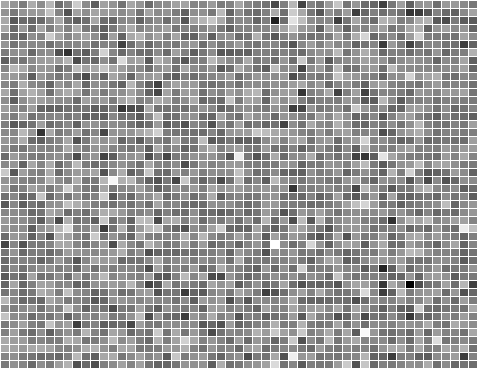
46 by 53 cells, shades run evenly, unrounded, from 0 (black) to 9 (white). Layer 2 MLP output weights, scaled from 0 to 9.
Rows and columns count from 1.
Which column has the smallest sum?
43
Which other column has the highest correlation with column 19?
32
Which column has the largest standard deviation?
41
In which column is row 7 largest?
12
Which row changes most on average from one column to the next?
28
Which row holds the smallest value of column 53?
36
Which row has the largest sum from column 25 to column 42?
42
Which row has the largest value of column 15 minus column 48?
23
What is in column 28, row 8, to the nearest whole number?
6
